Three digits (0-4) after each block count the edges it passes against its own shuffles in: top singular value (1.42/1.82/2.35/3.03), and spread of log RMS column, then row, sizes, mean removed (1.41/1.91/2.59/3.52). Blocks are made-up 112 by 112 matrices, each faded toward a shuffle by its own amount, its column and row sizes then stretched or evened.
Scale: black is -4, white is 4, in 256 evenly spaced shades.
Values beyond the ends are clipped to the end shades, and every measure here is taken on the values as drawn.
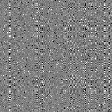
4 3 2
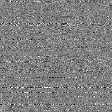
2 0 4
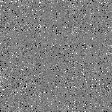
0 2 2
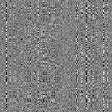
4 4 1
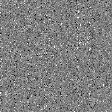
0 3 0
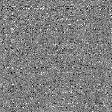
2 0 3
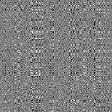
4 4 3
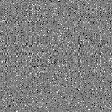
3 1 1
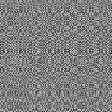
4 2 4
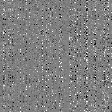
2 4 1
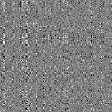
3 3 2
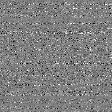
1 0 4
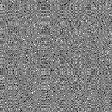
4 1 0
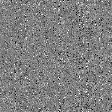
0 3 0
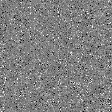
1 2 0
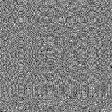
3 0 0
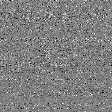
0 0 3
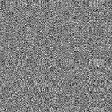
3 2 0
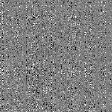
0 4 2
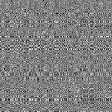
4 0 4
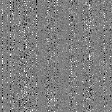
0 4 0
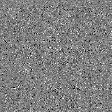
1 1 2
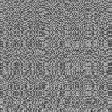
4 1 1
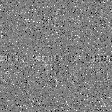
2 0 1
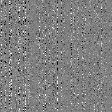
1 4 0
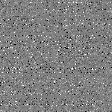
0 0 3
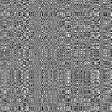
4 4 2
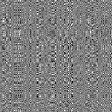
4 4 1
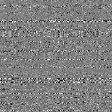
3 1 4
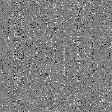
1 3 0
